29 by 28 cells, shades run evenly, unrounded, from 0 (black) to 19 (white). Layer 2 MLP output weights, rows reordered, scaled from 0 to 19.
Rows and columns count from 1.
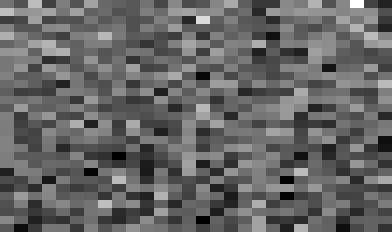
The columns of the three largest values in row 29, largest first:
22, 19, 10
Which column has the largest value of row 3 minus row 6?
15
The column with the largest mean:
14
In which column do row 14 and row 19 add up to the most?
26
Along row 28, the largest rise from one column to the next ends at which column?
16
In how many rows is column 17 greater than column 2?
14
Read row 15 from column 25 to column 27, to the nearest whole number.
7 6 9
